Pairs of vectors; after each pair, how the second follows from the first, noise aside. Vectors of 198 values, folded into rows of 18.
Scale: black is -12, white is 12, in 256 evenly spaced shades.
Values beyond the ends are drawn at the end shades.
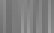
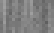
reversed.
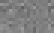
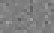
wrapped around, partly zeroed.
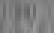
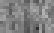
wrapped around, scaled up.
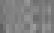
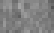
reversed.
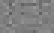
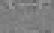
negated, partly zeroed.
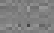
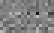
wrapped around, scaled up.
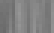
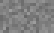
shuffled.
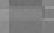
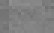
negated, shrunk.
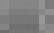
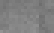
negated, shrunk.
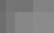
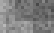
wrapped around, negated, scaled up.
